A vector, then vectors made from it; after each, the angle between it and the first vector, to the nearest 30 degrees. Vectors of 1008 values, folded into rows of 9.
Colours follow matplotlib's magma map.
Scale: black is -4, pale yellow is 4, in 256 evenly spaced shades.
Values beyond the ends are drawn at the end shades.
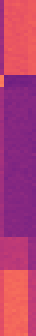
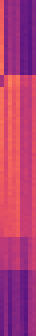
150 degrees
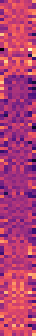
60 degrees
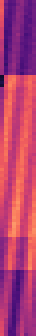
150 degrees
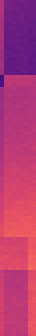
120 degrees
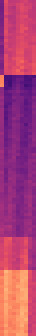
30 degrees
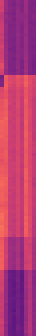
150 degrees
